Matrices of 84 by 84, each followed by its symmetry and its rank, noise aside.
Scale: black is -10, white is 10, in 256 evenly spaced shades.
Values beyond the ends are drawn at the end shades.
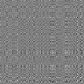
symmetric, rank two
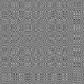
antisymmetric, rank two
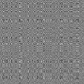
no symmetry, rank two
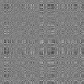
symmetric, rank two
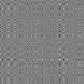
no symmetry, rank two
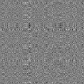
no symmetry, rank four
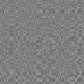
no symmetry, rank four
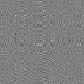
no symmetry, rank three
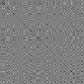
symmetric, rank three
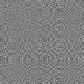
antisymmetric, rank four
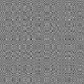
no symmetry, rank three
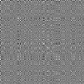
symmetric, rank three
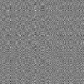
no symmetry, rank three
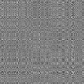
no symmetry, rank two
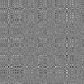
antisymmetric, rank two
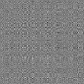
antisymmetric, rank four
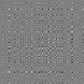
symmetric, rank two
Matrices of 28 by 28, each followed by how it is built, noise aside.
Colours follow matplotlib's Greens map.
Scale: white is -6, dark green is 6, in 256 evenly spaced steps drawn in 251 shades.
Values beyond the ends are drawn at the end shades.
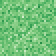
noise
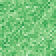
Hankel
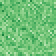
Toeplitz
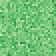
repeating rows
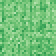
blocks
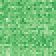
blocks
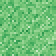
Hankel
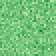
noise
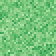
Hankel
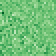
lower triangular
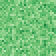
repeating rows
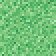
Hankel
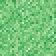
Hankel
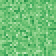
repeating rows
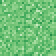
repeating rows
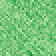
Toeplitz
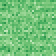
blocks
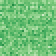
blocks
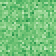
blocks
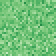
noise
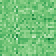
low rank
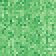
blocks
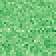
uneven rows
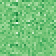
low rank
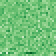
uneven rows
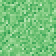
Hankel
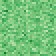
blocks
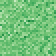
Hankel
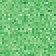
uneven rows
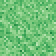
Toeplitz
